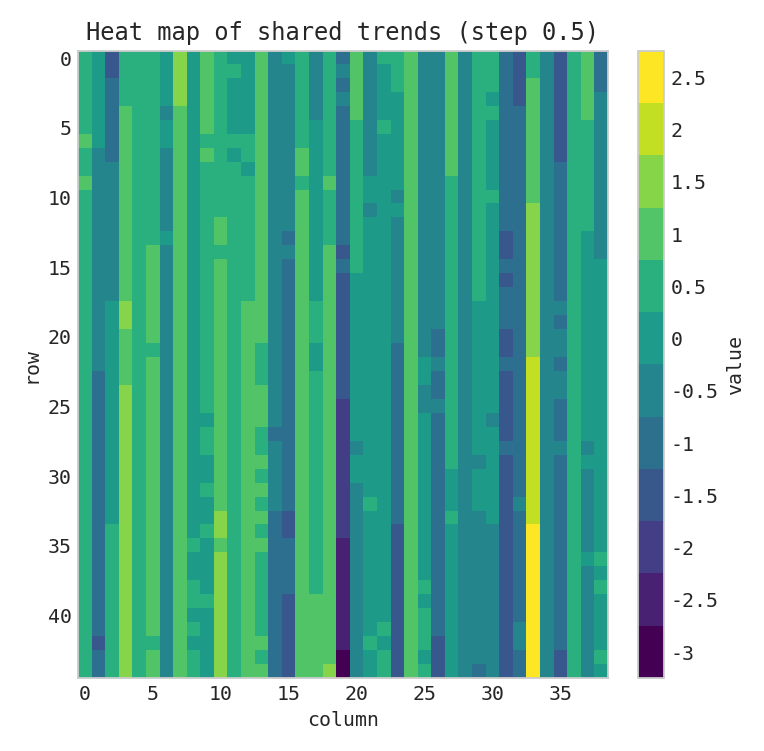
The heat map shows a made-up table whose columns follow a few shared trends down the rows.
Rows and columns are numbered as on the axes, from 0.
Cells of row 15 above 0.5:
9
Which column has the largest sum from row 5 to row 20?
33
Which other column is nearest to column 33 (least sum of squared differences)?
3
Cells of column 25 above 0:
5
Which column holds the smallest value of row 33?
19
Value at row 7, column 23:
0
